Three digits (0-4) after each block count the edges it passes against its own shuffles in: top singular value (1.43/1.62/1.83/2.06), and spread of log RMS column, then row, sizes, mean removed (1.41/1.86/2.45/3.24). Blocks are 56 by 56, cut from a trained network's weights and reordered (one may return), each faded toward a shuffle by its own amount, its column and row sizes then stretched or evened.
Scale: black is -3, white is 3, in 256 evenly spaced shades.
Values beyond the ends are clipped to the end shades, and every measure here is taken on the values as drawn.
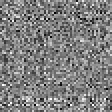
4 0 2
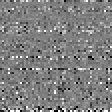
1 1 4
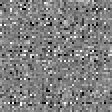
0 2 3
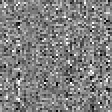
0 3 0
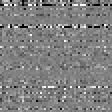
4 0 4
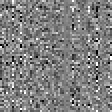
1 4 1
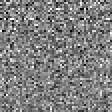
3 1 2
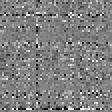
2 2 4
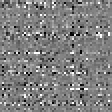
0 3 4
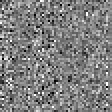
0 3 0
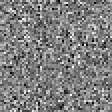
1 2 1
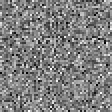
1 0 1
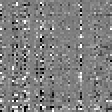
2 4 3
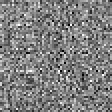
4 1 1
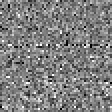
0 1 2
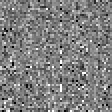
0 2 1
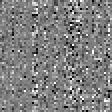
1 4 0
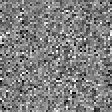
1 2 1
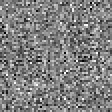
2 1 1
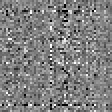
3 3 2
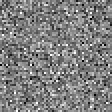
0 0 1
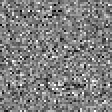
1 0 2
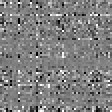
0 3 4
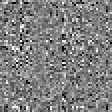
4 3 1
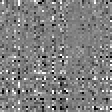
1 4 3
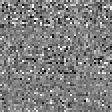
0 1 3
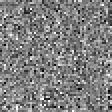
1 1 1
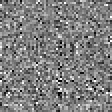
2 2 1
